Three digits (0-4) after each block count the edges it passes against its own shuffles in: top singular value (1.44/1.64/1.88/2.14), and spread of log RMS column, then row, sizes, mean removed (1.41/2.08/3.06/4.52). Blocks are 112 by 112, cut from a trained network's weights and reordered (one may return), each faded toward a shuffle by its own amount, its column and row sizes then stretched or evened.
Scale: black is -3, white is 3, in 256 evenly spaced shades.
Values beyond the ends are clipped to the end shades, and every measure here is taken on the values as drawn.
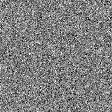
1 1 0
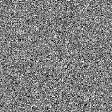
1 1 1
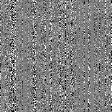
0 4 0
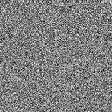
4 0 0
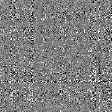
1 3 3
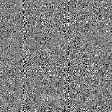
3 3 2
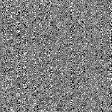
3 3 1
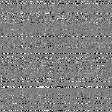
4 2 4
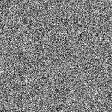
3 0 0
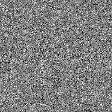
2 1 1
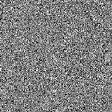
2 1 1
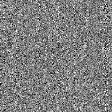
3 2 0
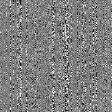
0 4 0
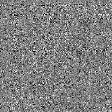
1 2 2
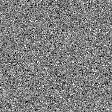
1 0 1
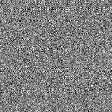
4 0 2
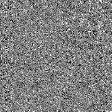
1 2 1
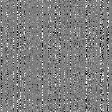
1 4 2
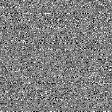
0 1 3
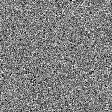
1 0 0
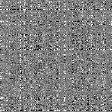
3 3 3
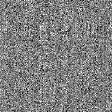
1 2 1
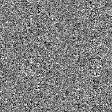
2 2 0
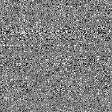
0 2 3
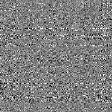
3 2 3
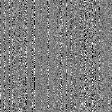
2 4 0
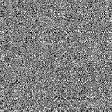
4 1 2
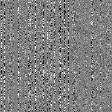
1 4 0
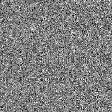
3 1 0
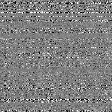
3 1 4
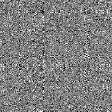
4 2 2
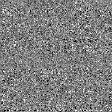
1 2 2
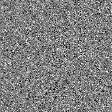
0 2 0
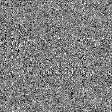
1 2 1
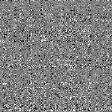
1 3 3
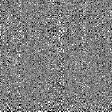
4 3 2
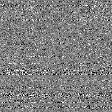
2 1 3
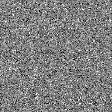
0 0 2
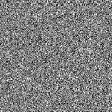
4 1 1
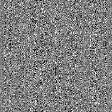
1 3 0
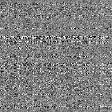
3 1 3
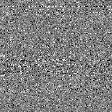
0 2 3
